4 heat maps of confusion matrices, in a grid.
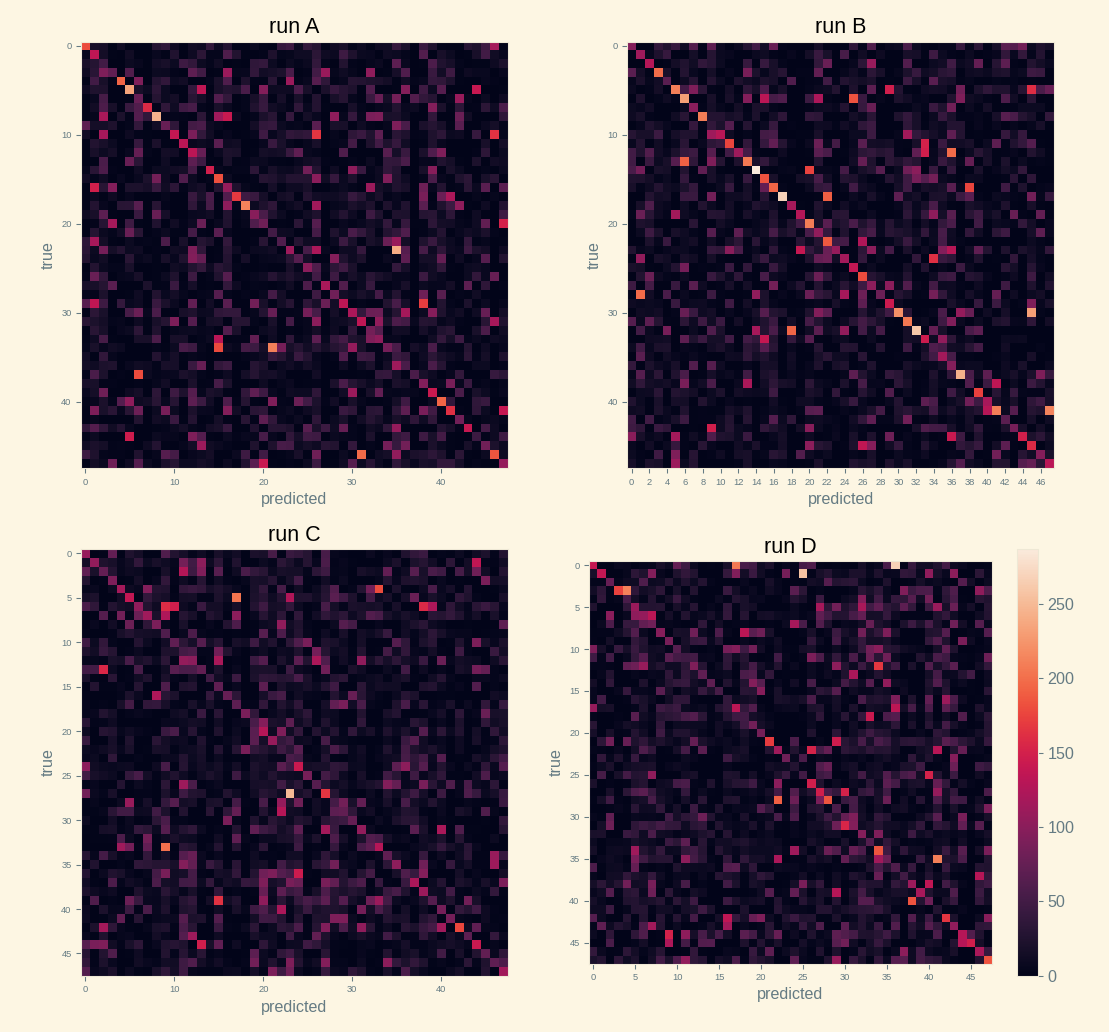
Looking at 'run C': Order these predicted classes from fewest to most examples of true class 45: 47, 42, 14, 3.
14, 42, 47, 3
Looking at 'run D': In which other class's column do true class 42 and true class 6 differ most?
7
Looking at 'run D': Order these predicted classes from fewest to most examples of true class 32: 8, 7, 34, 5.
8, 5, 7, 34
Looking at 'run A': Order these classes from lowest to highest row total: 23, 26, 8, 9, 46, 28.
28, 26, 9, 46, 23, 8
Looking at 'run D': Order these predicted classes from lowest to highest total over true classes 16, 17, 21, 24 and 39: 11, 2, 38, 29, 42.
11, 38, 2, 42, 29
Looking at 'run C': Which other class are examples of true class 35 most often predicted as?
46
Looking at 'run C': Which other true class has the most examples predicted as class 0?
24
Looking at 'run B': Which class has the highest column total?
36
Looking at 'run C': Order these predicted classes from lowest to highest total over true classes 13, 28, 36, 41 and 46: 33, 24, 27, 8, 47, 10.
33, 8, 47, 10, 27, 24
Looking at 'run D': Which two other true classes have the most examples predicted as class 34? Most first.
12, 35
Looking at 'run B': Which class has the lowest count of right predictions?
9
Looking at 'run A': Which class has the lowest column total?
37
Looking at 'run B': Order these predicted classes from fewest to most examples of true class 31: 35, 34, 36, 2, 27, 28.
34, 28, 27, 35, 2, 36
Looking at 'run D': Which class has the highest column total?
34
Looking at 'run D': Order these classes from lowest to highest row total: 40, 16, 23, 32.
23, 32, 16, 40
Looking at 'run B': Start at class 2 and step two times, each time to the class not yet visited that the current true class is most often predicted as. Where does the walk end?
29
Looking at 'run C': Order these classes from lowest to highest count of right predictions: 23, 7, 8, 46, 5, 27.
23, 46, 8, 7, 5, 27
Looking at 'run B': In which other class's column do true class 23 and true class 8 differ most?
19
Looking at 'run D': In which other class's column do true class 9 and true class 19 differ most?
44
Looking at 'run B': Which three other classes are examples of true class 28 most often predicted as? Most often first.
1, 24, 14
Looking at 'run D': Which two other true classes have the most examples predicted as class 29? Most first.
21, 39
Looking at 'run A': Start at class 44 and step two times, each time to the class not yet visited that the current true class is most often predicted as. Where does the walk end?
13
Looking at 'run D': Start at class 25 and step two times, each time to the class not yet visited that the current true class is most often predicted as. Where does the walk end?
38
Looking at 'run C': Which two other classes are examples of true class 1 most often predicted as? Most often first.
44, 13
